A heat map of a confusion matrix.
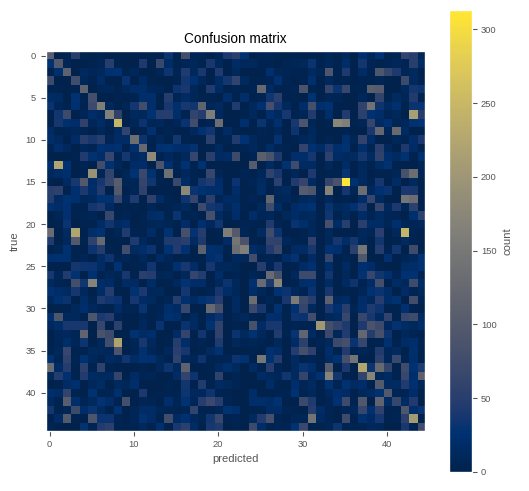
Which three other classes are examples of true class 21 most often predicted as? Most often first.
42, 3, 0
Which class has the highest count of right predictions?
8
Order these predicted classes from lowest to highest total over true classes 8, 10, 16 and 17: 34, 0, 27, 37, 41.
41, 27, 0, 34, 37
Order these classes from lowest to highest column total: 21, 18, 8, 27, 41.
21, 41, 18, 27, 8
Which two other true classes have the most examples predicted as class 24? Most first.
29, 13
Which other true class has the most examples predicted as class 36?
23
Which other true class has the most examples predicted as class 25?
36
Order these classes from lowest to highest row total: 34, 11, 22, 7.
11, 34, 22, 7
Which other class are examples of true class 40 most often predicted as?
2
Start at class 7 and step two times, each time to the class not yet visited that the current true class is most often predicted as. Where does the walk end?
31
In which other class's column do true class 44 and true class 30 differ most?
19
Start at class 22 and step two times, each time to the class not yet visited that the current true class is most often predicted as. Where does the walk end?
38
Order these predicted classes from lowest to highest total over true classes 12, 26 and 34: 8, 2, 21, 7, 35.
21, 2, 35, 7, 8
